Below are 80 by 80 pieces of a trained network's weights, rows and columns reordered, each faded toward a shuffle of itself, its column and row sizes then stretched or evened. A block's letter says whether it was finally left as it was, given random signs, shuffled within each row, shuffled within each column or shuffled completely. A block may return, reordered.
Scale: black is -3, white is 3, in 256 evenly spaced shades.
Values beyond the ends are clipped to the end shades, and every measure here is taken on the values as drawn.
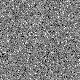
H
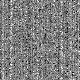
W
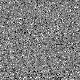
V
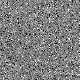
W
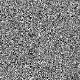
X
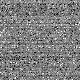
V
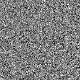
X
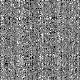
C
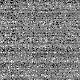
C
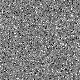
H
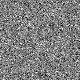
V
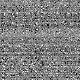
C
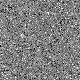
H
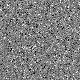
H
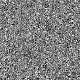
W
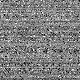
V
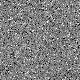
H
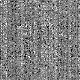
C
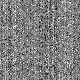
W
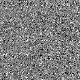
X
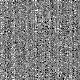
C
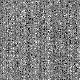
C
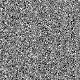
W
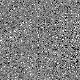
X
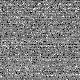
V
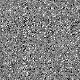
X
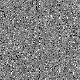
W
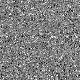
V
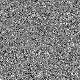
V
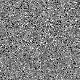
V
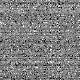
C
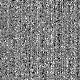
C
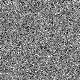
H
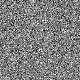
V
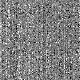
C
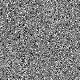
W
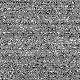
V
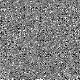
X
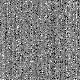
W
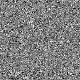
V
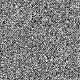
X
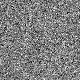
H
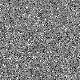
V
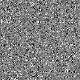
X
